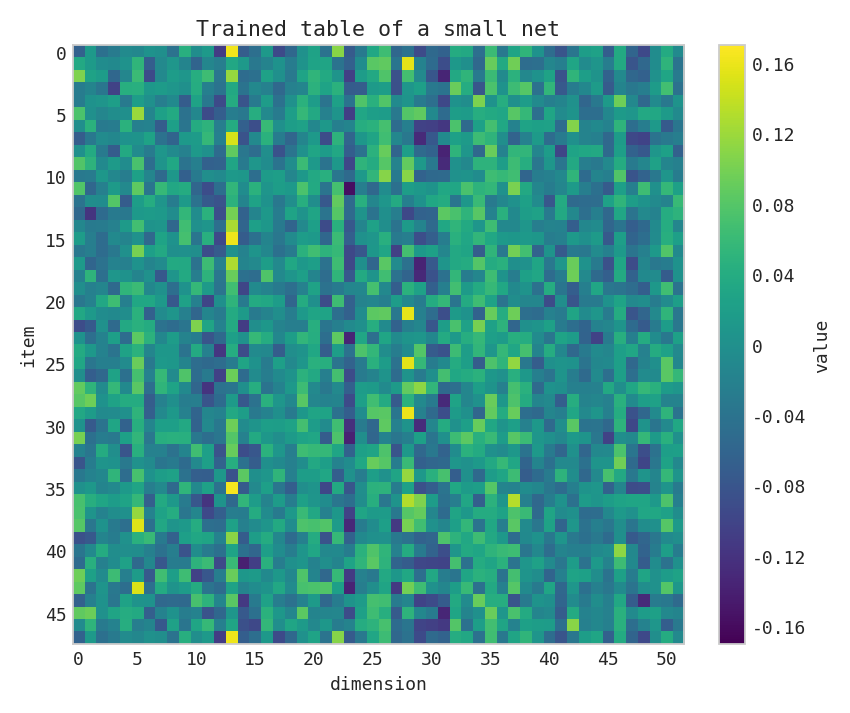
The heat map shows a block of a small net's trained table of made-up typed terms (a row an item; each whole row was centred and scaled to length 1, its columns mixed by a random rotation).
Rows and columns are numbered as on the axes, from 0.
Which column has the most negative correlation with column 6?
0
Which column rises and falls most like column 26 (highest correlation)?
42
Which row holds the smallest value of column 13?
34
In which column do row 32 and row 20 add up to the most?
13
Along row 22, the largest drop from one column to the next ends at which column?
14
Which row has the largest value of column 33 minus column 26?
31
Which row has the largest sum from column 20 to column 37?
25
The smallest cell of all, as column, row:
23, 11
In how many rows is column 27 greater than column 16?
5
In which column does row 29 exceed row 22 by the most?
28
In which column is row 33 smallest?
48
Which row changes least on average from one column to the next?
40
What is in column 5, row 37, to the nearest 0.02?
0.12
